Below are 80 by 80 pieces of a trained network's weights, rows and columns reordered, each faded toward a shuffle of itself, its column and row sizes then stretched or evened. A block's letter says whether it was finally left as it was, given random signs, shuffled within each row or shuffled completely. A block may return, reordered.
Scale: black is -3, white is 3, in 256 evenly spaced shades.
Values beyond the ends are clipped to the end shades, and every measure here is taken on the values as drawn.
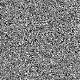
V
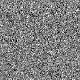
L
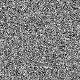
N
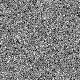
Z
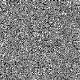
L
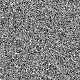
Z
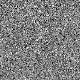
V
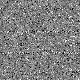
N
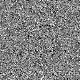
V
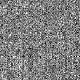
L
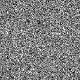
L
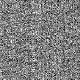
L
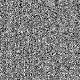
L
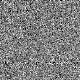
V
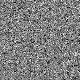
V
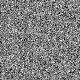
N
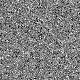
Z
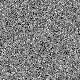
Z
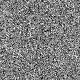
Z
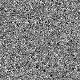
N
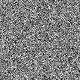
Z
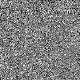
V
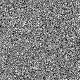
Z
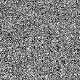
L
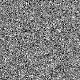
V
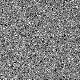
N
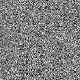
L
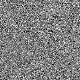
V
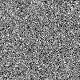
Z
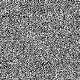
L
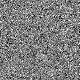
V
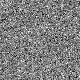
Z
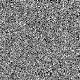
L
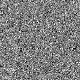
N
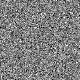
N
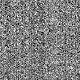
L
